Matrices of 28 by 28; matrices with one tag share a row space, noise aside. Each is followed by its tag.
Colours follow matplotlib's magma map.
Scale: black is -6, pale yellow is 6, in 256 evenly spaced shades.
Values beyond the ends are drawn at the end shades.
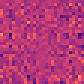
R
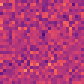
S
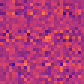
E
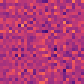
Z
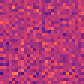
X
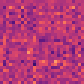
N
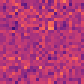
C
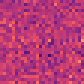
C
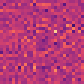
Z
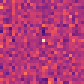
S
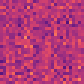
E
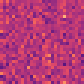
X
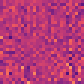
R
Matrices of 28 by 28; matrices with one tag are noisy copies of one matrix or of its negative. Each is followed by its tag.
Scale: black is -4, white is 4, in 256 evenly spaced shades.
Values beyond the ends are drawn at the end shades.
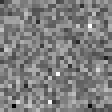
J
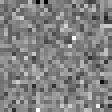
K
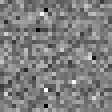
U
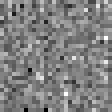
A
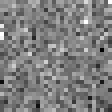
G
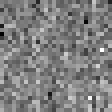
G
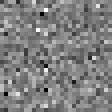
U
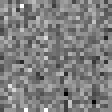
A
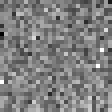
G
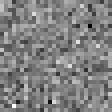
J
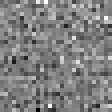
K
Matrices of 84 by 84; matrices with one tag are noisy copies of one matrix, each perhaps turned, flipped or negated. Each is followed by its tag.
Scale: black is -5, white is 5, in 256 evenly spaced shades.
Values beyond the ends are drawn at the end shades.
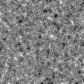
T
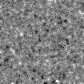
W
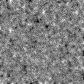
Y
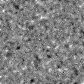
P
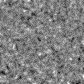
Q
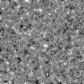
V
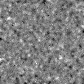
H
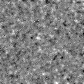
V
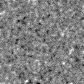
W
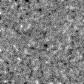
V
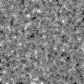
T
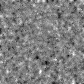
Y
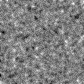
P
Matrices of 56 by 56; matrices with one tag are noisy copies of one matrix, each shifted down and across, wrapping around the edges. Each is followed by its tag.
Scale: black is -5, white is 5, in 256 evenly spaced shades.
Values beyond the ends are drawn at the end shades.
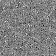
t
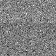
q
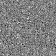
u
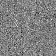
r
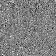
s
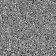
s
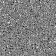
u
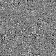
s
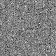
t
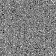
r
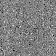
r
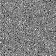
t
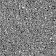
u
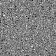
u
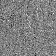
r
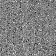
r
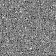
u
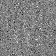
r
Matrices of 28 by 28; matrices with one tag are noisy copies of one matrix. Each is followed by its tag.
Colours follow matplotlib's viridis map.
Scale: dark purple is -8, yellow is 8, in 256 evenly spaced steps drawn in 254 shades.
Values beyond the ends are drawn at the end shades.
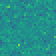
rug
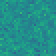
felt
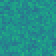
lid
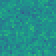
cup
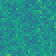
felt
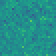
cup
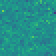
rug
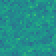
rug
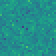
cup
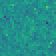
cup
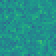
lid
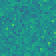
cup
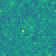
cup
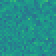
cup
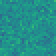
rug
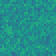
rug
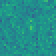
cup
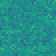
rug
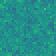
felt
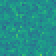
lid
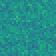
lid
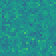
lid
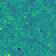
felt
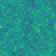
felt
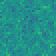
felt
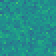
lid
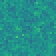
felt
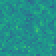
felt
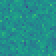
lid
